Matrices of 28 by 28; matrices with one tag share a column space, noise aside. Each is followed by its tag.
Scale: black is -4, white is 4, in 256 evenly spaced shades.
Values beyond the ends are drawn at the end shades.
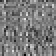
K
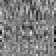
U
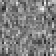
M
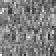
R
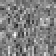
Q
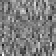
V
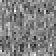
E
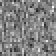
E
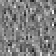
E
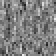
V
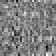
K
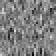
R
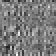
K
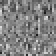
V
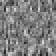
M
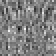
U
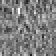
R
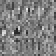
U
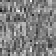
E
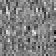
U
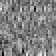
M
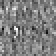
U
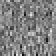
K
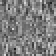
V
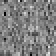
K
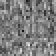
V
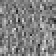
Q
